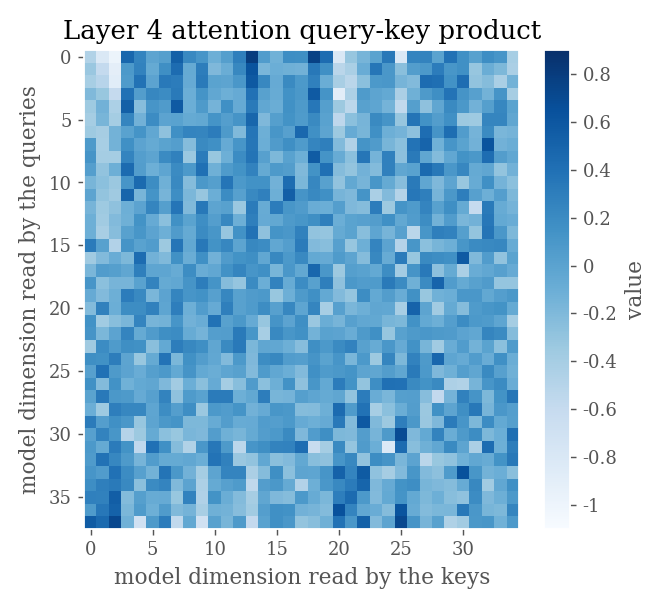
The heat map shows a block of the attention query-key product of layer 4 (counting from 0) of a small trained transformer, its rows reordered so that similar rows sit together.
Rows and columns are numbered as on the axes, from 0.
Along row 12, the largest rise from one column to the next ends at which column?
32
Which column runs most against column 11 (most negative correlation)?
28
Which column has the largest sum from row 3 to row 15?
13
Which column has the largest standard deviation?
2
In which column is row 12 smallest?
31
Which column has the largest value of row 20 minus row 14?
26
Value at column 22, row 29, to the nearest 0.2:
0.6
